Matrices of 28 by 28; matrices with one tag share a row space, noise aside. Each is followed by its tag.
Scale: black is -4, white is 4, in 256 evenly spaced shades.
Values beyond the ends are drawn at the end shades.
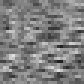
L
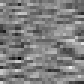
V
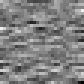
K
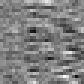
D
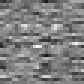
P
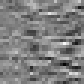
D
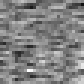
K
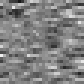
V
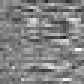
D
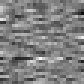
K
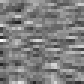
V
